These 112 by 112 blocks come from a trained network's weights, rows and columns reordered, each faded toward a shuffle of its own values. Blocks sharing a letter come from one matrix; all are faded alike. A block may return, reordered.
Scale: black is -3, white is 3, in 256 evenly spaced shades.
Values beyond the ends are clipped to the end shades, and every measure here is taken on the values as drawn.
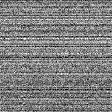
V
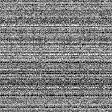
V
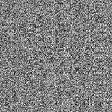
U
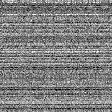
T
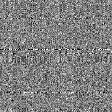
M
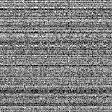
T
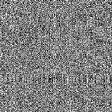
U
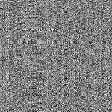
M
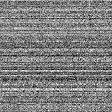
V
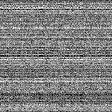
V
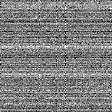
T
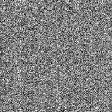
U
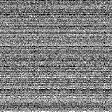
T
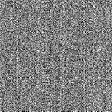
M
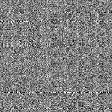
M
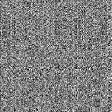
M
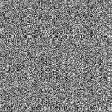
U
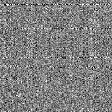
M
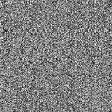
U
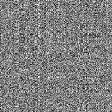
U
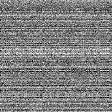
T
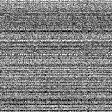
T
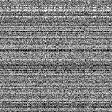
V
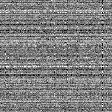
T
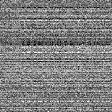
V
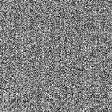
U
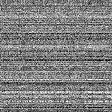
V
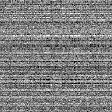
T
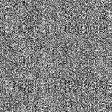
U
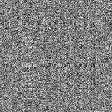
U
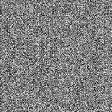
U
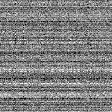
T
